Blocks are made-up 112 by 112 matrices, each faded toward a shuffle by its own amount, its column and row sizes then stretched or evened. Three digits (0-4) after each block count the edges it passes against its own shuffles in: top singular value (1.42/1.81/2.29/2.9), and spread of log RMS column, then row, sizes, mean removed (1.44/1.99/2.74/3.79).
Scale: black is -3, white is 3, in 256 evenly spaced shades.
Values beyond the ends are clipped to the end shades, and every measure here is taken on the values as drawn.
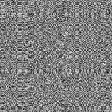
4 0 2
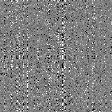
3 3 1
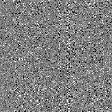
2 2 1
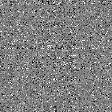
0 2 3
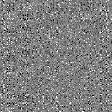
3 2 1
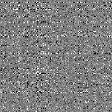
3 3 3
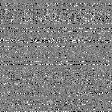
2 0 4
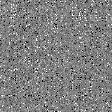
1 2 1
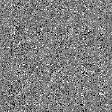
0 3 2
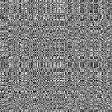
4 3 3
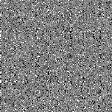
2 2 1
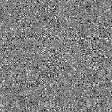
3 1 2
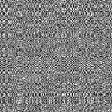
4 2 3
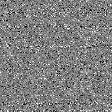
2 0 3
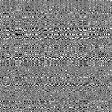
4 0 4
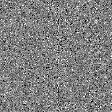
1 2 1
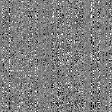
0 4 2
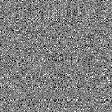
3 1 2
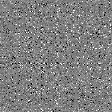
2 2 1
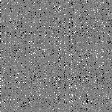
1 3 2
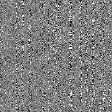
1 4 0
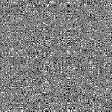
3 2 2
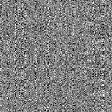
3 3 1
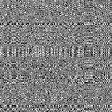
4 0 3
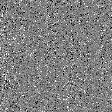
0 2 0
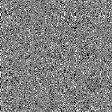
2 3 0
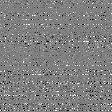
0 1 4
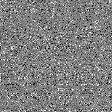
2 0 2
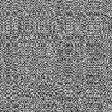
4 0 1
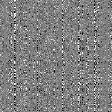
3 4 1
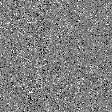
0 2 0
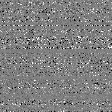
0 0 4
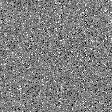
1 1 0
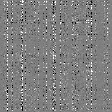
2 4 2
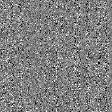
0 3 1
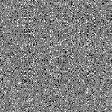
3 2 0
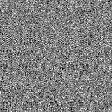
2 0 1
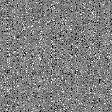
2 2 0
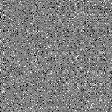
3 1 0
